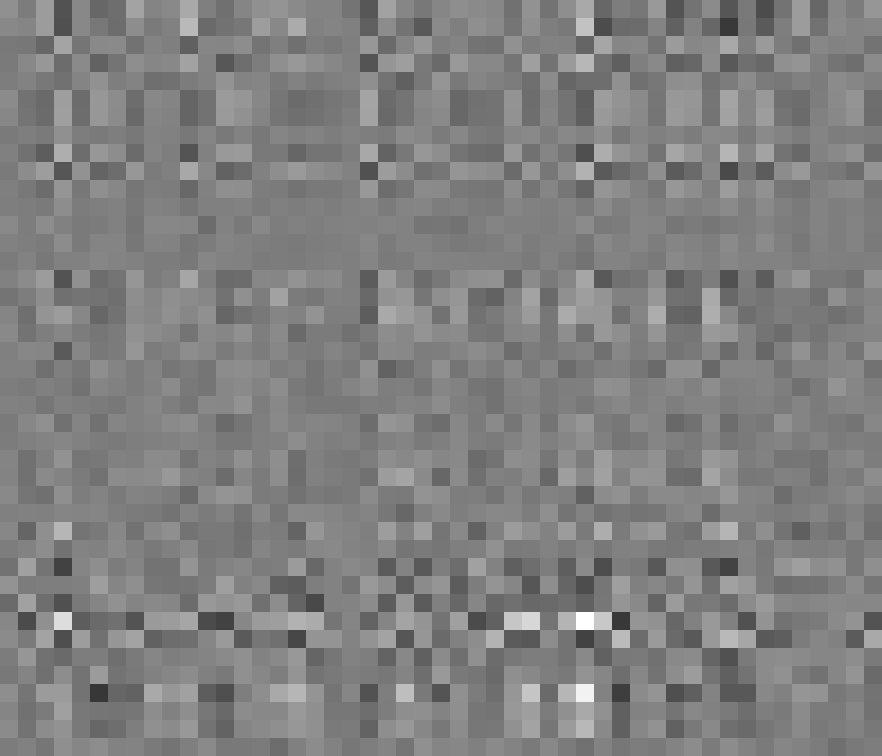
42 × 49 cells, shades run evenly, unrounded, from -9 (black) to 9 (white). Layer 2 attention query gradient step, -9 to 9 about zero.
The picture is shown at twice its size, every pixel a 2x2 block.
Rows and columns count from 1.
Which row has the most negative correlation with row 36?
38
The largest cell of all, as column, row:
33, 35
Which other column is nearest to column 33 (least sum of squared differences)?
30
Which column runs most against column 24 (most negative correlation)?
2
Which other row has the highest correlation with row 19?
26
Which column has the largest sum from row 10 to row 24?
40
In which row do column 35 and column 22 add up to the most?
36
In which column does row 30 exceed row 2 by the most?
41
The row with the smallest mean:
32
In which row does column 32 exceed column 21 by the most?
39
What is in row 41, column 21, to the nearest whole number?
-2
